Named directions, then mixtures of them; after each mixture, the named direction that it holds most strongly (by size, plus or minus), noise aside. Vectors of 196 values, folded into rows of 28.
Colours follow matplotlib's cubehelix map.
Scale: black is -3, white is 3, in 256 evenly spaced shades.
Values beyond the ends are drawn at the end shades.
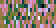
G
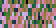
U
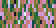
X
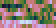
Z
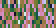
X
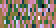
G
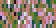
X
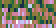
Z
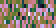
G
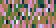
G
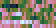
Z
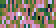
G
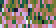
U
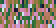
G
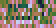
G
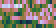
Z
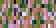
U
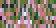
X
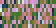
U
